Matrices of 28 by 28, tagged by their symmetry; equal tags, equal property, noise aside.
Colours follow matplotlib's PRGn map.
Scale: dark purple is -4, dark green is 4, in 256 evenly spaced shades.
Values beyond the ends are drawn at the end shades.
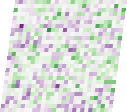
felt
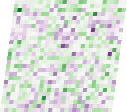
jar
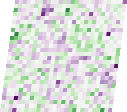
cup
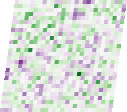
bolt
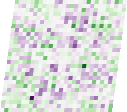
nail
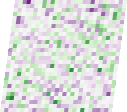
nail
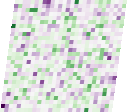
cup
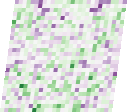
jar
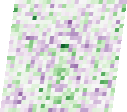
jar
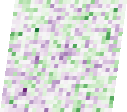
cup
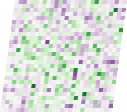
cup
